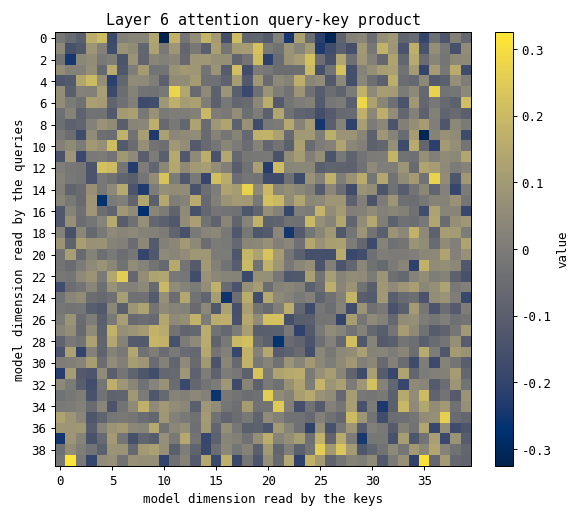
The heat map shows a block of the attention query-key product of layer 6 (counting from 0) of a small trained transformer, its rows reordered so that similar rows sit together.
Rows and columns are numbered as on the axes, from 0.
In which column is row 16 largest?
25
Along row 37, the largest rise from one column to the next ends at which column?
1
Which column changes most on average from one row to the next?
20
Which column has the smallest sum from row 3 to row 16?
28
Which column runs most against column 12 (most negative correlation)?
9
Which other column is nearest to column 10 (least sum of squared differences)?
26
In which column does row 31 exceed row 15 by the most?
4
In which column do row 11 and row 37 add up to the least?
0
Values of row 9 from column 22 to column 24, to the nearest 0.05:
-0.05 0.1 0.1
